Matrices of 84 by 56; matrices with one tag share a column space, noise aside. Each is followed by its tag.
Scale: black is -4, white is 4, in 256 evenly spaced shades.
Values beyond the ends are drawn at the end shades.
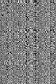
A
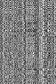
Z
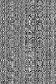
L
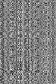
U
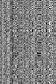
Z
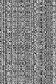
A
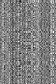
A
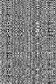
Z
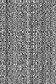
A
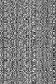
L
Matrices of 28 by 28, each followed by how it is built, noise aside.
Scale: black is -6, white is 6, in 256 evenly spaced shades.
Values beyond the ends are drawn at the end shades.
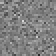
block diagonal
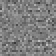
low rank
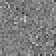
block diagonal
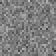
noise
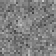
smooth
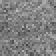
smooth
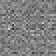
low rank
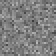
noise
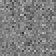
low rank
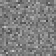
noise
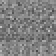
repeating columns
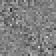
block diagonal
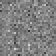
uneven columns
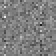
uneven columns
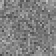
smooth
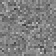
block diagonal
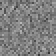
noise
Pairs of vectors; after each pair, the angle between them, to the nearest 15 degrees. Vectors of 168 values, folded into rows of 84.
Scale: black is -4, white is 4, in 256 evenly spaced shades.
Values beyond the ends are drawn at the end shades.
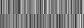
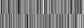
45 degrees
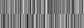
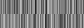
150 degrees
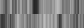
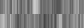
165 degrees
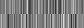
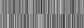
135 degrees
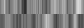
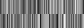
75 degrees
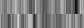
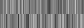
105 degrees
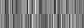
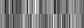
30 degrees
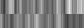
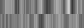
60 degrees
